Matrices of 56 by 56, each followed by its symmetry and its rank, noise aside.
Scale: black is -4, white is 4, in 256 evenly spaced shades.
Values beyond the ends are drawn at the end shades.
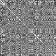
symmetric, rank five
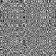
no symmetry, rank five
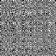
no symmetry, rank five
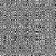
no symmetry, rank four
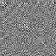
symmetric, rank five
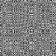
antisymmetric, rank six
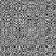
symmetric, rank four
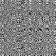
no symmetry, rank six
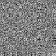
no symmetry, rank six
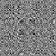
symmetric, rank six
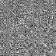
symmetric, rank six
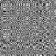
no symmetry, rank four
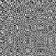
antisymmetric, rank six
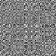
symmetric, rank four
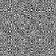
symmetric, rank five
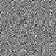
symmetric, rank five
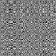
no symmetry, rank four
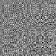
no symmetry, rank five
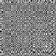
symmetric, rank four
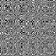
symmetric, rank five
